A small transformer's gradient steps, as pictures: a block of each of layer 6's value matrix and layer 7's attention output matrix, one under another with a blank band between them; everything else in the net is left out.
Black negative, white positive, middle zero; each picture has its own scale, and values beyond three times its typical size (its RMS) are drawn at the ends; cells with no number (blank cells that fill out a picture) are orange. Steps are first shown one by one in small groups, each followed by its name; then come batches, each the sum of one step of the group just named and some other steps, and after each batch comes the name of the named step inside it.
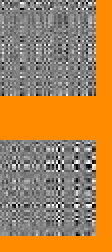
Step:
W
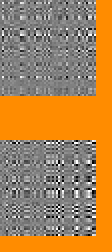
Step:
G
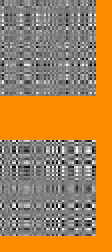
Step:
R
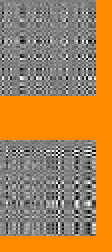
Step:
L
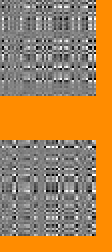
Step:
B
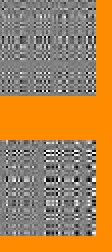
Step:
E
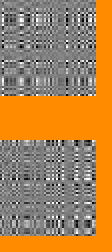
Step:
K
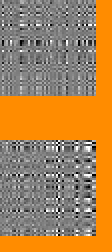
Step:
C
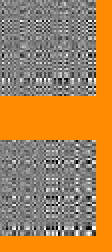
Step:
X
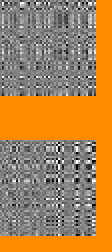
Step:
W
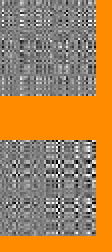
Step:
C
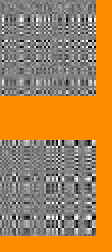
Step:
K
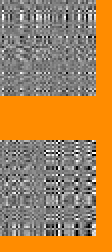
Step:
E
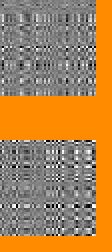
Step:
R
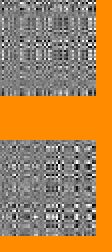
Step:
W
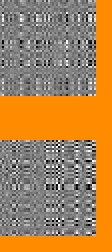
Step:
R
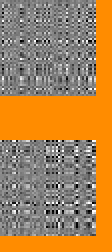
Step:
L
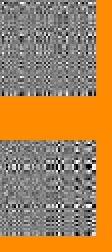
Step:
W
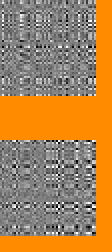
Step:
X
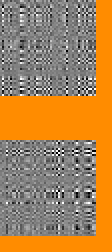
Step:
L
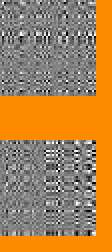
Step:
E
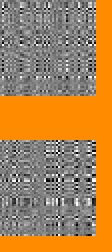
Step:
E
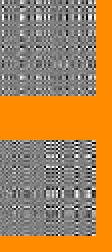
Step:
G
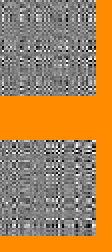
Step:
L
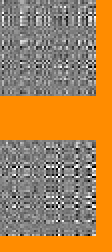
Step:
B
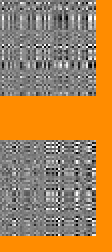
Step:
W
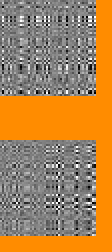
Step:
X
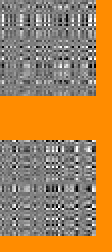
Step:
R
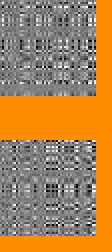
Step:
B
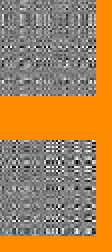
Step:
R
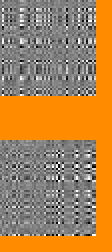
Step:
K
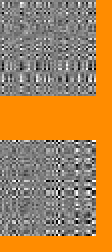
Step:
W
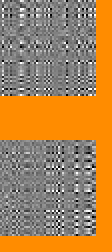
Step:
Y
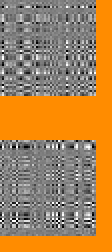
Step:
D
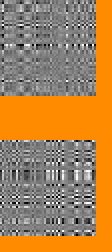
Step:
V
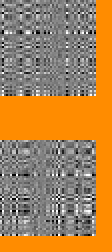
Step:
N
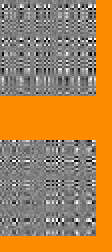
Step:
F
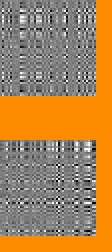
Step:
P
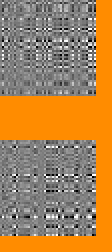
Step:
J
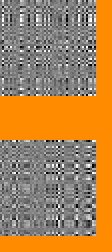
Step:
Y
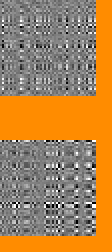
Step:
V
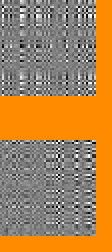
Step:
Y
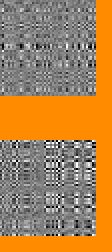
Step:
V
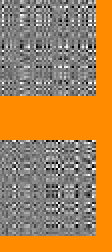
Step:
Y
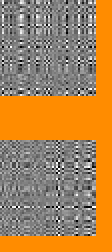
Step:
Y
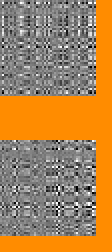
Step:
J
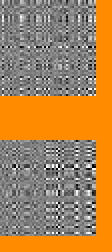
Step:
Y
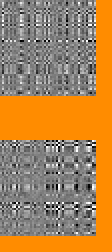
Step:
F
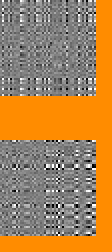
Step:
Y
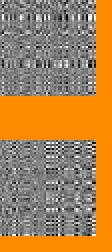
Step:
N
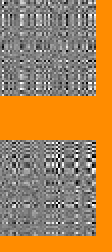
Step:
Y
